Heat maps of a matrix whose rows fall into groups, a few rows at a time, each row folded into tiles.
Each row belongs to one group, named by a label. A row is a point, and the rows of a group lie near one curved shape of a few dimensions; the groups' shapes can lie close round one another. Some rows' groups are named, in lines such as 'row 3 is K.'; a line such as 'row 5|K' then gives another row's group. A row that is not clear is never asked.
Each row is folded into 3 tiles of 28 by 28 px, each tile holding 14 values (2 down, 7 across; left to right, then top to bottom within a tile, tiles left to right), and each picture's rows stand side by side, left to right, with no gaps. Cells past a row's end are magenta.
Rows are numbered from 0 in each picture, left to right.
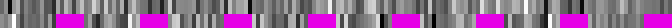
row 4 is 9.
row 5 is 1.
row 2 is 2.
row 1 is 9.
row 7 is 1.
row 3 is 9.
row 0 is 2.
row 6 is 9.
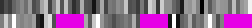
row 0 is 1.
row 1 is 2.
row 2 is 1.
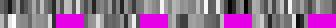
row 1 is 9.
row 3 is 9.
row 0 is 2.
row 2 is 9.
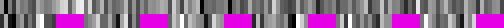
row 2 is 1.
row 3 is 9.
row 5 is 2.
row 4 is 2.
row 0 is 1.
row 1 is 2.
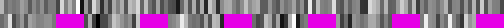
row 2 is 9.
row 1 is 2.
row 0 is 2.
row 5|2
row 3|2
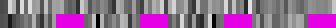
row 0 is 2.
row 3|1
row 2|2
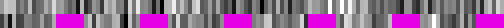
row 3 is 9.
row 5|2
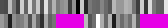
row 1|2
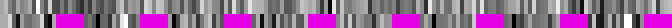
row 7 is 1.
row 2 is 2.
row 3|2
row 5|2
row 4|1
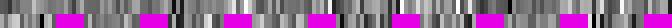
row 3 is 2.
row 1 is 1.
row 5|9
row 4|2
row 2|1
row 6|1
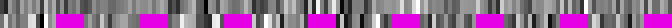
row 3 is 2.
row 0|2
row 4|1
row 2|9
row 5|2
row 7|2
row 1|1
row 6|2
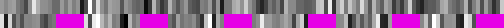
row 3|2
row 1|1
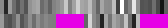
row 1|9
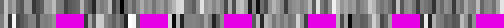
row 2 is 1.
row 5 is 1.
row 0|2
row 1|9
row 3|1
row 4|1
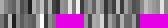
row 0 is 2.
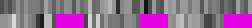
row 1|1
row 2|1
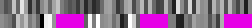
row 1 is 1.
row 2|2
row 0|9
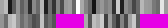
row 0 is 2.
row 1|9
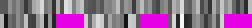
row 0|2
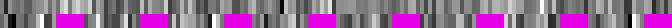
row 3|2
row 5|1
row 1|2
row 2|9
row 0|1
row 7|9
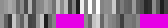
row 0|2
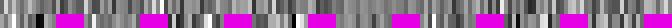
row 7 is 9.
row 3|9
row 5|2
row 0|1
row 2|1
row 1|2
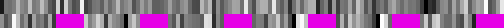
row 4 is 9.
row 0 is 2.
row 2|2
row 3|9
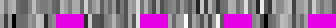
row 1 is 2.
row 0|1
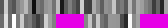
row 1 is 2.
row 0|1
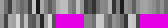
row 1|9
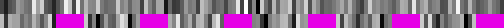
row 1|1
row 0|2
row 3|2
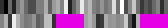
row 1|9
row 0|1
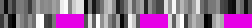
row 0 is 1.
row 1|1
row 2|1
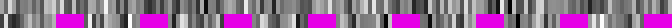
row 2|9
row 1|9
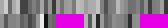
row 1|1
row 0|2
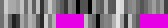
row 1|2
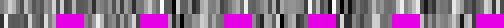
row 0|2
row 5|2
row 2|2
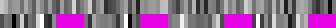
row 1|2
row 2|9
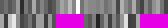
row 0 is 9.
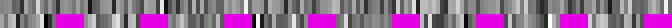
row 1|2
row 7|9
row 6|9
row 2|9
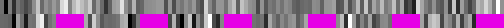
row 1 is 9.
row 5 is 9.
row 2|1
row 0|1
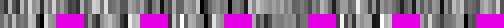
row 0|2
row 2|1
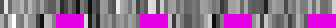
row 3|1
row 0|1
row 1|2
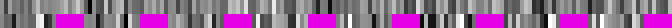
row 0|1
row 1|2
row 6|9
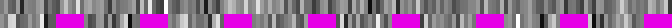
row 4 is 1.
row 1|2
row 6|1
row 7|1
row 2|9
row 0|9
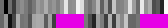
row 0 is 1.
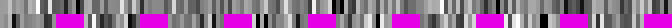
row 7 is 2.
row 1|9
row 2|2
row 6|1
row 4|2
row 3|1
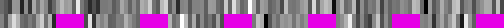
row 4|2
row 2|2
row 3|2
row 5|2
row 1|1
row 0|9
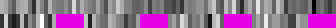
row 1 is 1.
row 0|1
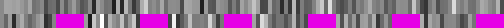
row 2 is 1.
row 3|2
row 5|1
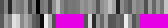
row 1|1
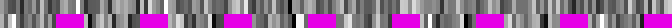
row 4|2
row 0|9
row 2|9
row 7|2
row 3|9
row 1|2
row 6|2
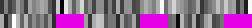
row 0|2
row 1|9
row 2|2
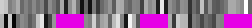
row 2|9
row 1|2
